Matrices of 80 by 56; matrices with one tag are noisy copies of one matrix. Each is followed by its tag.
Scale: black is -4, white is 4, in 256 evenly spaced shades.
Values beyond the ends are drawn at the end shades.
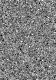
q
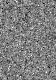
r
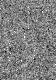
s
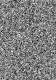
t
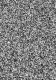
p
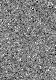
p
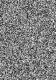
q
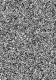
t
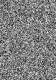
s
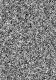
r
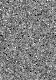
q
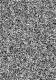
s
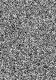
q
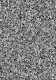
p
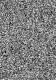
s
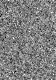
q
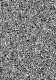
p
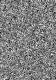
t
